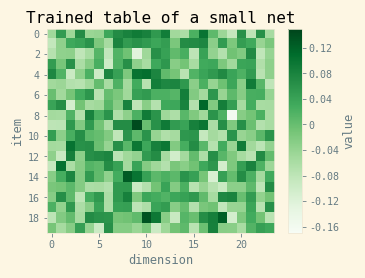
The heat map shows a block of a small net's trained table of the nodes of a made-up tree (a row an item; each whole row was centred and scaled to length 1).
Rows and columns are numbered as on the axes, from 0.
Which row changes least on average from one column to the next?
1
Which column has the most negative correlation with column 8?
17
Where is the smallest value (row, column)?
8, 19
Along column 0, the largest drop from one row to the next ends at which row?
5
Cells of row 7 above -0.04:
15
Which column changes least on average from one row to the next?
21
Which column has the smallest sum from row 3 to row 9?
23
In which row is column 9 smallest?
2
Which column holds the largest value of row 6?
14
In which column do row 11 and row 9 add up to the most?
9
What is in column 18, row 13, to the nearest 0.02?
-0.1
